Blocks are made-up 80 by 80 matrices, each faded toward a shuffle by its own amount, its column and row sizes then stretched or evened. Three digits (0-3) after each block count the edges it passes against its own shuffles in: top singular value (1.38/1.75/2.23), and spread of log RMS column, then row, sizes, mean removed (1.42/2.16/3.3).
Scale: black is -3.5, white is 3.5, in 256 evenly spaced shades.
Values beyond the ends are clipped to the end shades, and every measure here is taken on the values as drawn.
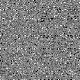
2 0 2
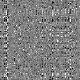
3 2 0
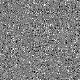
1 1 1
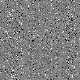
0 2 0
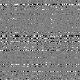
3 1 3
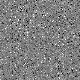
0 1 0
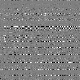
3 1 3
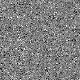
0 1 1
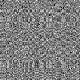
3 0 0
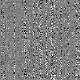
1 3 1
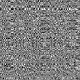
3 1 2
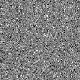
2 1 0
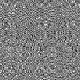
3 0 0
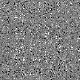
0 2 1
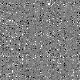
1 2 1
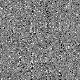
1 1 0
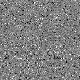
2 0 1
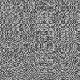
3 0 1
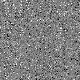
0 1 0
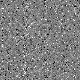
1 1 0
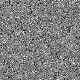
0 0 1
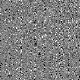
2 2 0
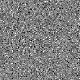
2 1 1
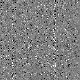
0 2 1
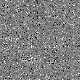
1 1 1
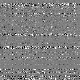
1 1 3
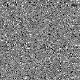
1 1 1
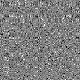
3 0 1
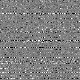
2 0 3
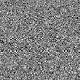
2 0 1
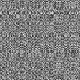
3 0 2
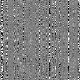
3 3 0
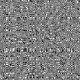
3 1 2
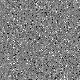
1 1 0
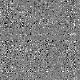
0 2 2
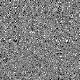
1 1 1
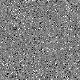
0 1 1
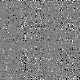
1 2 2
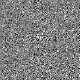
1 2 1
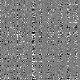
2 3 2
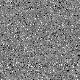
0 0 1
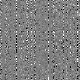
3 3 1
